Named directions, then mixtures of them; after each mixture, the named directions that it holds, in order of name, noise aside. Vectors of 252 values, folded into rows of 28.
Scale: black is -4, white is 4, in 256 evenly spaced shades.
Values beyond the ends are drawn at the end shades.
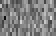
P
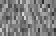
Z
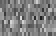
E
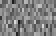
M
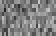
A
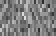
Z.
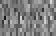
E, P.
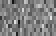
M, P.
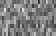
A, M.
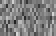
M, Z.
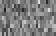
A, E.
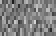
A, M.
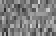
A.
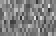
E, Z.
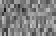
A.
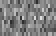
E.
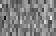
P.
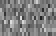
E.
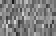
M, Z.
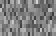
E, P.
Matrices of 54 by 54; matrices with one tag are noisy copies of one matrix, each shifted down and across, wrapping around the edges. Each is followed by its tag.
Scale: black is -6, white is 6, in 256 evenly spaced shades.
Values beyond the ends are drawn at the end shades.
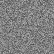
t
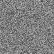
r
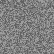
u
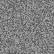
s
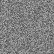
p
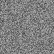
p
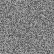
s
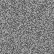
p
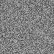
t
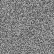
p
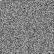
u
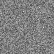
p
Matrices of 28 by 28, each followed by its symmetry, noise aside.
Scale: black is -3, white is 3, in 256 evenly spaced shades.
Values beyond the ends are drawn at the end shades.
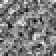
symmetric.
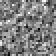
symmetric.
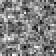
mirrored top to bottom.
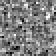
antisymmetric.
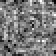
symmetric across the other diagonal.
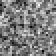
antisymmetric.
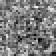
symmetric.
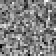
antisymmetric.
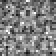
mirrored left to right.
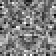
mirrored left to right.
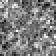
symmetric.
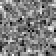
symmetric.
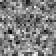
mirrored left to right.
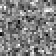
no symmetry.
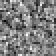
antisymmetric.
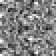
mirrored top to bottom.
